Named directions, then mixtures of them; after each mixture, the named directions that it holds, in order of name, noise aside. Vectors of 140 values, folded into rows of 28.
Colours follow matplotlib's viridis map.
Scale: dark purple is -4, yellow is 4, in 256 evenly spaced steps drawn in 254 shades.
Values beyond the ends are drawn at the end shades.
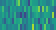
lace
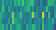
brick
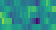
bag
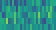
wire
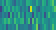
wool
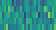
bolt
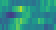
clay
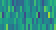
bolt.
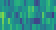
bag, bolt, brick.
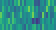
bag, brick.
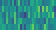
lace, wire.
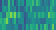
clay, wire, wool.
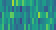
bolt, clay.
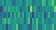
wool.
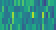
brick.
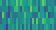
bolt, wire, wool.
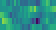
bag.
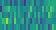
bag, wire, wool.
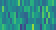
brick, lace, wire.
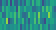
wire.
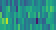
bag, wire.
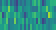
bolt, wire.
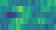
clay.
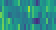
bag, brick, lace.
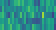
bag, bolt, brick.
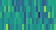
bolt.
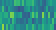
brick, clay.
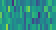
bag, bolt, brick.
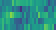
bolt, clay.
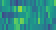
clay, wire.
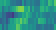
clay.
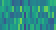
bolt, clay, lace.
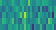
bolt, lace.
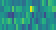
bag, clay, wool.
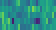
bag, lace.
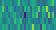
bolt, brick, lace.
